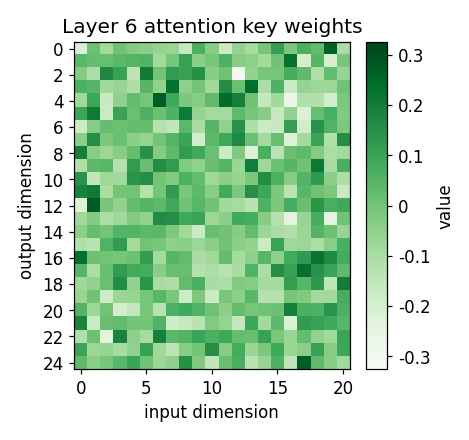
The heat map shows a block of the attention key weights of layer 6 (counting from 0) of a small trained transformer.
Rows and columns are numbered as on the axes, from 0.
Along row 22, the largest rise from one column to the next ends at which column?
3
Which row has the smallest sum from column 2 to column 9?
19
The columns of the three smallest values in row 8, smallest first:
13, 11, 15
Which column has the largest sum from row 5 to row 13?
18
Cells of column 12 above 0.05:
6
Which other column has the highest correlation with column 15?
17
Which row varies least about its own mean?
14
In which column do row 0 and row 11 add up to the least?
20
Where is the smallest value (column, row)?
12, 2
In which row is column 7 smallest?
21
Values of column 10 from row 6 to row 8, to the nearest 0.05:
0.05 0.05 0
